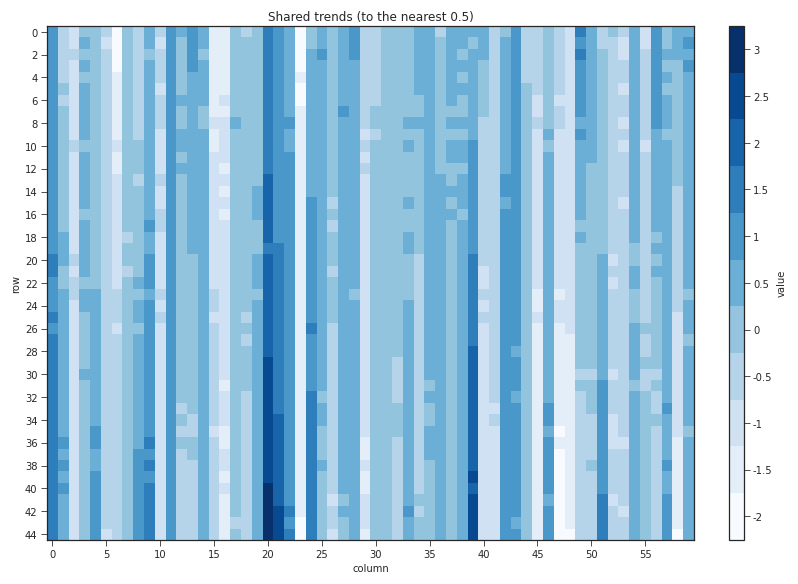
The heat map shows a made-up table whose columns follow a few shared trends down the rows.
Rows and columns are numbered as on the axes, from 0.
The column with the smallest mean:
23
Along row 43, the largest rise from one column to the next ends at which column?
24
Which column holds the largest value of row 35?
20
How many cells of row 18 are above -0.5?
42
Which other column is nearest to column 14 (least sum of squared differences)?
38
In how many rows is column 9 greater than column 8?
43
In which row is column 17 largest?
8
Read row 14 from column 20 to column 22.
2 1 1
